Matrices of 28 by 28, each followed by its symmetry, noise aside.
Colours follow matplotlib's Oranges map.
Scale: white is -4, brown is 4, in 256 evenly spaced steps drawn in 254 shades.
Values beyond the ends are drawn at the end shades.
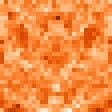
mirrored left to right.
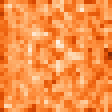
mirrored top to bottom.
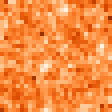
symmetric across the other diagonal.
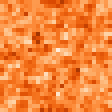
same after a half turn.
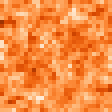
same after a half turn.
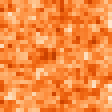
mirrored top to bottom.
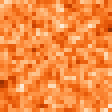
same after a half turn.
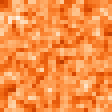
symmetric.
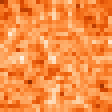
symmetric across the other diagonal.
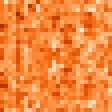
mirrored top to bottom.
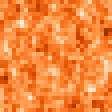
same after a half turn.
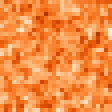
no symmetry.
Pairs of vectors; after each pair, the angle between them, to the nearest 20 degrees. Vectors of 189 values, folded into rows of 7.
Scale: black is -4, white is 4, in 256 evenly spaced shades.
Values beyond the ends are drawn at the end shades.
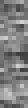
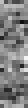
140 degrees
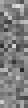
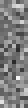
40 degrees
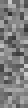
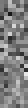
40 degrees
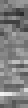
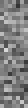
120 degrees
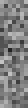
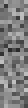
40 degrees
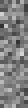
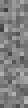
60 degrees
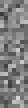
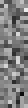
100 degrees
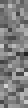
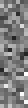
40 degrees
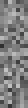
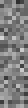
60 degrees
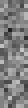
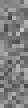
80 degrees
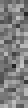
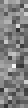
140 degrees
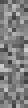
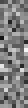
20 degrees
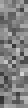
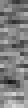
80 degrees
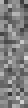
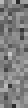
80 degrees
